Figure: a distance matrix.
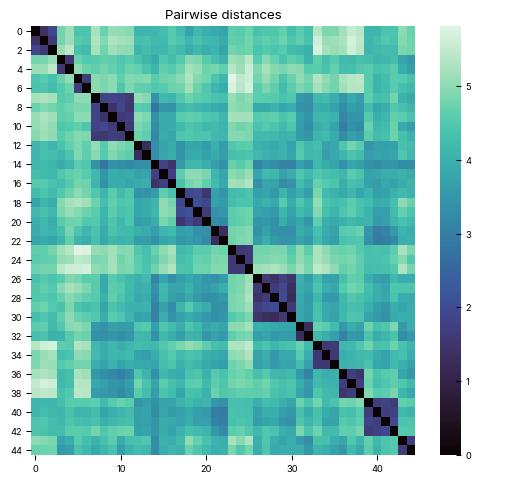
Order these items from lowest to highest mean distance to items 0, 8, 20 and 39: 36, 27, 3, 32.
32, 27, 36, 3
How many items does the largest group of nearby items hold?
5
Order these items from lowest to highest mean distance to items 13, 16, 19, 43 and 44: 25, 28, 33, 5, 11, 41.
28, 41, 11, 33, 5, 25
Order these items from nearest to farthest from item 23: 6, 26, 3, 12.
12, 26, 3, 6
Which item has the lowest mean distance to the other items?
14
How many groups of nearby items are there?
15
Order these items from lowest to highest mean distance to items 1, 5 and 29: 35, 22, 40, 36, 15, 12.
22, 40, 15, 12, 35, 36
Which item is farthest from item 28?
25
